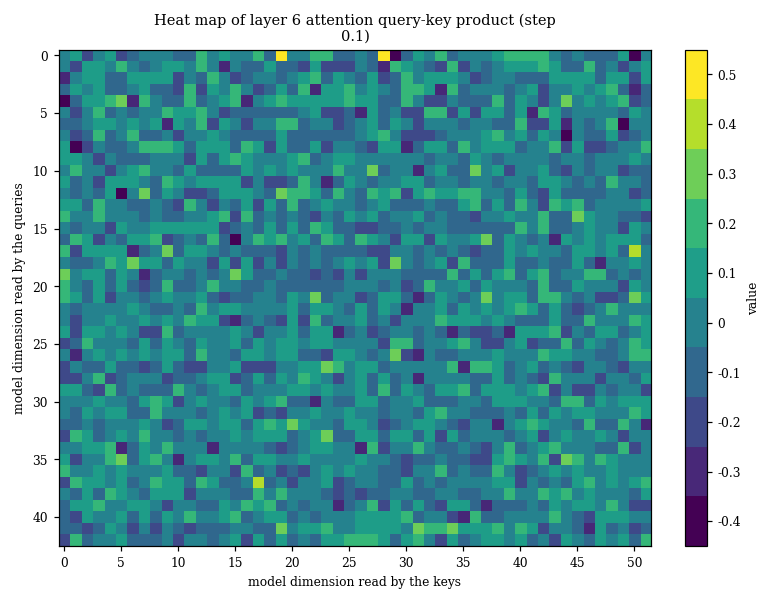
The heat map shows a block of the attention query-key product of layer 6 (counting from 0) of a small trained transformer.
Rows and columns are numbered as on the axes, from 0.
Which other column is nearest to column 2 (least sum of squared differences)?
46
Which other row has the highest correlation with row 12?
41
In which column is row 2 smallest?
0
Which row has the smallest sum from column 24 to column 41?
24
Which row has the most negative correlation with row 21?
3
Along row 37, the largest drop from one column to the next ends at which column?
18
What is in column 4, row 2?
-0.1
